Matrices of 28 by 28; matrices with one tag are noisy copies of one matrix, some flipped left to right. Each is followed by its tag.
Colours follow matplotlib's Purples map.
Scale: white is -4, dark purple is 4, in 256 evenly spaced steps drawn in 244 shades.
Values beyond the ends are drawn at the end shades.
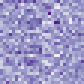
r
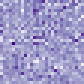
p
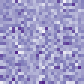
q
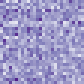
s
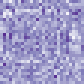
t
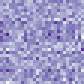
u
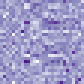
r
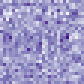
t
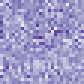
p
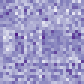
t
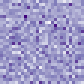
q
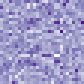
r
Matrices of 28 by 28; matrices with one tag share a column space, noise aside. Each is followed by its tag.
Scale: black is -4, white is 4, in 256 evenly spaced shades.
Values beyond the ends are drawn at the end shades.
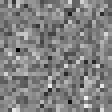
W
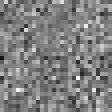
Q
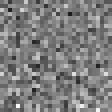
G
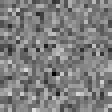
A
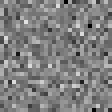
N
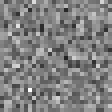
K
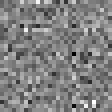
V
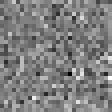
Q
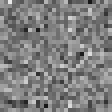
V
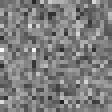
K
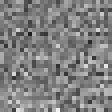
G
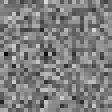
V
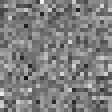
G
